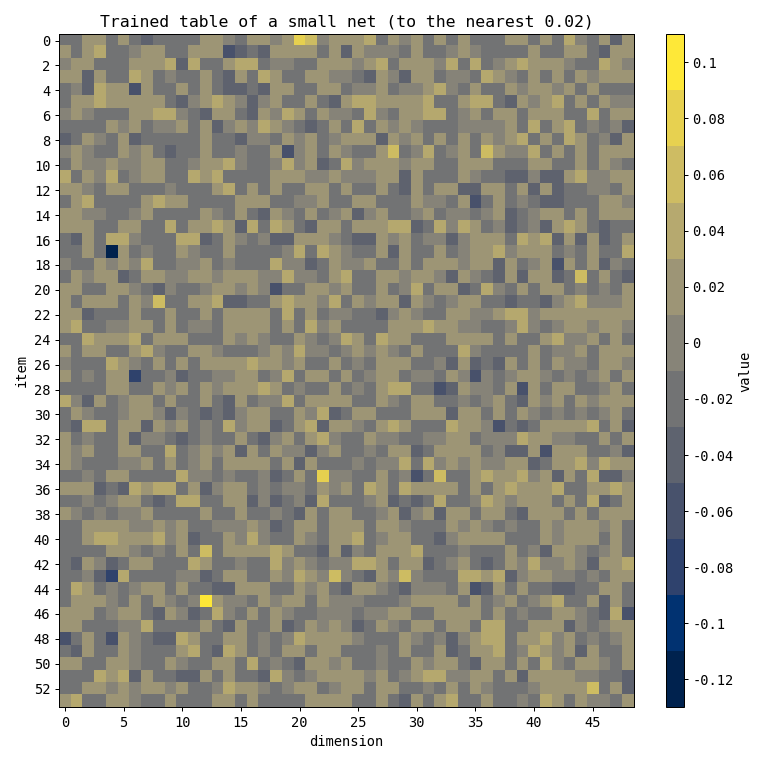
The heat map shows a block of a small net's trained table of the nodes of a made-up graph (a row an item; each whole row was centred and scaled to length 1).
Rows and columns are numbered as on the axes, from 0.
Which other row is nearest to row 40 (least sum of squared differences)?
39
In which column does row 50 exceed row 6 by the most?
16
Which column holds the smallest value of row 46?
48
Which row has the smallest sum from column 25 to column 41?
11
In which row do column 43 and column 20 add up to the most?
0
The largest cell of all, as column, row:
12, 45
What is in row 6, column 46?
-0.02
